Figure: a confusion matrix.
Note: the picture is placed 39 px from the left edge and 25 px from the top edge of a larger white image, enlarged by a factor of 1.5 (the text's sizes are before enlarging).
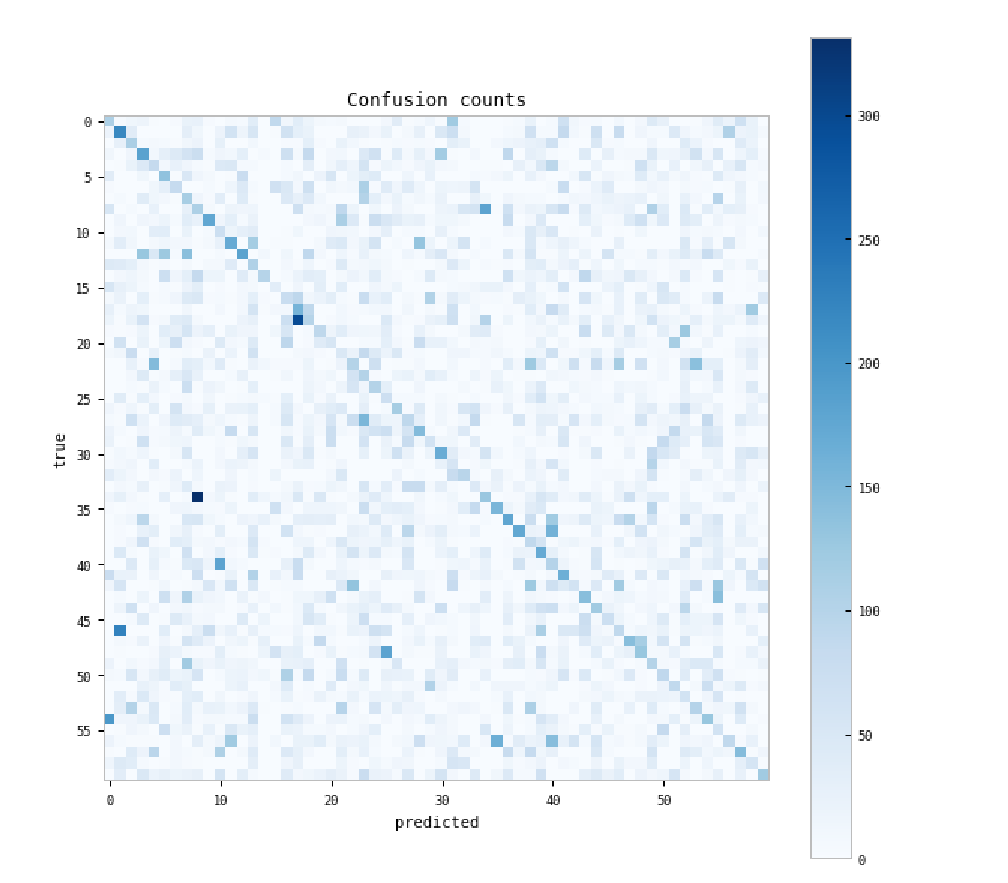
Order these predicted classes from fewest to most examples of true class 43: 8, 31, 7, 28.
31, 8, 28, 7
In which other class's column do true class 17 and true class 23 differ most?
58
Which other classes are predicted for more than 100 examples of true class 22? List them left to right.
4, 38, 46, 53
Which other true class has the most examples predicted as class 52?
19
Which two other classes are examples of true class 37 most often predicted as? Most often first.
40, 27
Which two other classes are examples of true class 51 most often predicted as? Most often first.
29, 54
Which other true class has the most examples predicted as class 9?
46
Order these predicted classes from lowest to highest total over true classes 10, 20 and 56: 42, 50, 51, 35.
50, 42, 51, 35
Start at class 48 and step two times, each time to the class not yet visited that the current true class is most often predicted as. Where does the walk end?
39
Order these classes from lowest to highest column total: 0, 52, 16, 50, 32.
32, 0, 50, 16, 52
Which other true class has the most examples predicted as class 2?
53
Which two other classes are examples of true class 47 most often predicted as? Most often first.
48, 19
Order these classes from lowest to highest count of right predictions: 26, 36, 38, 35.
38, 26, 35, 36
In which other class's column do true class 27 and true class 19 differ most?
23
